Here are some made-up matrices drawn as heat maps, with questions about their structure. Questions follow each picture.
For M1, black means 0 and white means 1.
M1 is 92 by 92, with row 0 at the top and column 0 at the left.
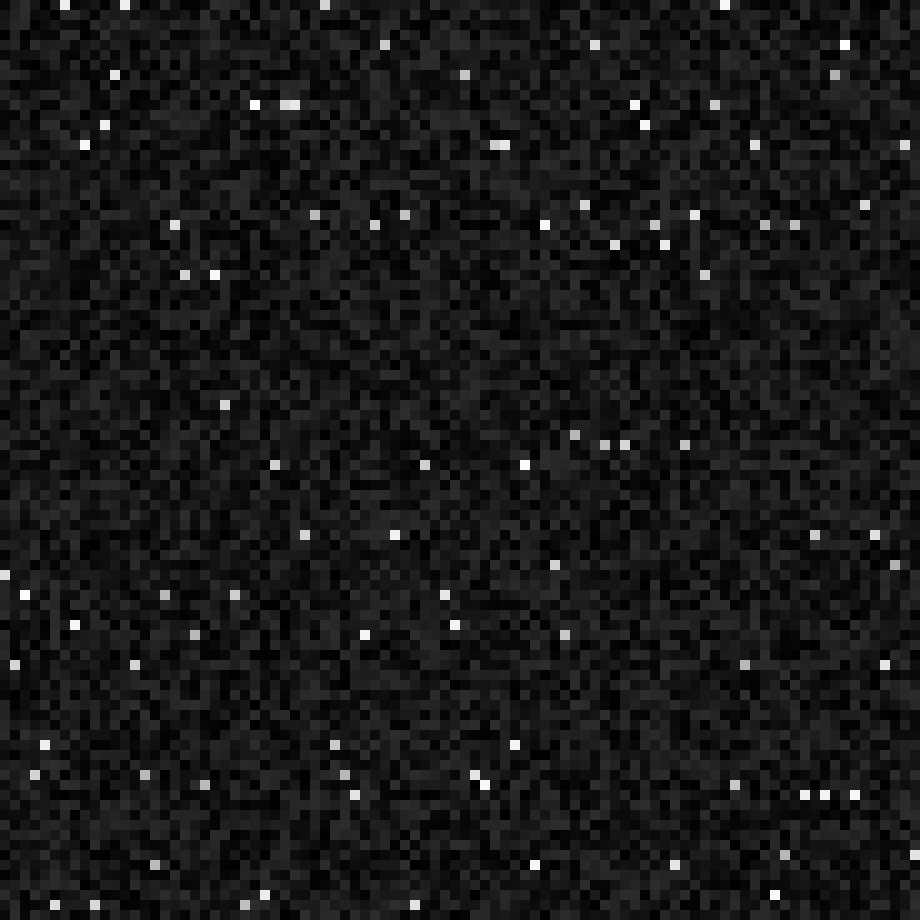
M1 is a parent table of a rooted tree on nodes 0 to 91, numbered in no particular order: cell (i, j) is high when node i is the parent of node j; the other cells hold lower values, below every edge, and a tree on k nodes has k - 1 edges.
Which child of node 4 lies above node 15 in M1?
59
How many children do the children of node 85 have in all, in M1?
3
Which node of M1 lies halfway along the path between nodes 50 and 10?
89
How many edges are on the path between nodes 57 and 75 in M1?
9
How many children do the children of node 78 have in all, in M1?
2
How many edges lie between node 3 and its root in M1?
9
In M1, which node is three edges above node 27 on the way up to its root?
62
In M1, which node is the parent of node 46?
7
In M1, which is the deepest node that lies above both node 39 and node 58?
20
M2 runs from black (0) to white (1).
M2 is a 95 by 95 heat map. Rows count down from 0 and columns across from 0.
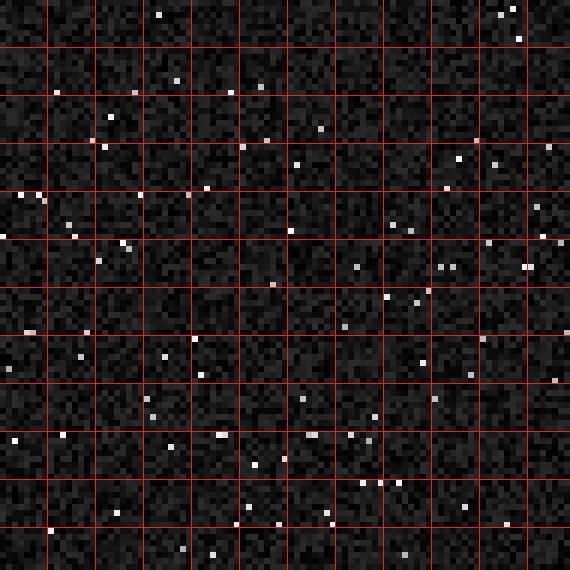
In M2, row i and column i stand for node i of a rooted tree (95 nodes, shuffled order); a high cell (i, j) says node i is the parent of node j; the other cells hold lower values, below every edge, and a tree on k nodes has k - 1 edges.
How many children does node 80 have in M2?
3
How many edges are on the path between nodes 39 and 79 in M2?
4
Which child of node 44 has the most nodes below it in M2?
87
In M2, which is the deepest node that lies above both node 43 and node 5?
55
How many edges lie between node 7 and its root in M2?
7
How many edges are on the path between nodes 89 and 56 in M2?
4
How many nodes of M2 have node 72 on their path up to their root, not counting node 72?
8
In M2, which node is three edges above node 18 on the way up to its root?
1
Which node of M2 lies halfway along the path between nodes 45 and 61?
26
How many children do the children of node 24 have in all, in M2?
4
